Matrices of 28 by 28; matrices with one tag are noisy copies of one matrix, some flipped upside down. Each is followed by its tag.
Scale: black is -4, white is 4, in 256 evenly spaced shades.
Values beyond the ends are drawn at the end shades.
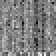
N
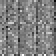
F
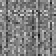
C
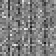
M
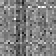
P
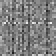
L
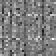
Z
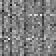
Z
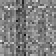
P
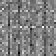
M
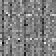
Z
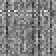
C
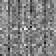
M
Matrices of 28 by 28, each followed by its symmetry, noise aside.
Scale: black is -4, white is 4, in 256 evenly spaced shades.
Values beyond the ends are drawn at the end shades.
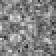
mirrored top to bottom.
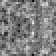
mirrored top to bottom.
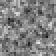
same after a half turn.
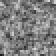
antisymmetric.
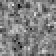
no symmetry.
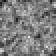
same after a half turn.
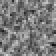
no symmetry.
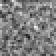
antisymmetric.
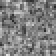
antisymmetric.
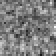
no symmetry.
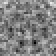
mirrored left to right.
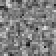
antisymmetric.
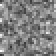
mirrored top to bottom.
